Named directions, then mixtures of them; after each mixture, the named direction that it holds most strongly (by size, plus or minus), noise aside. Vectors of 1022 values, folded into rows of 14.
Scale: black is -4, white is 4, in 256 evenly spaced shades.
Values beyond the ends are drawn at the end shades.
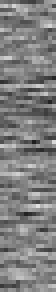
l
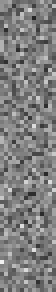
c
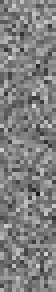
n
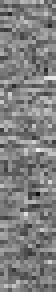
l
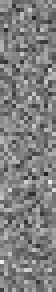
c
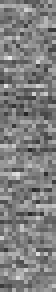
l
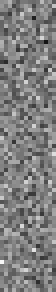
c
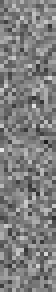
n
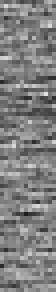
l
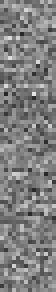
n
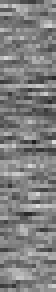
l
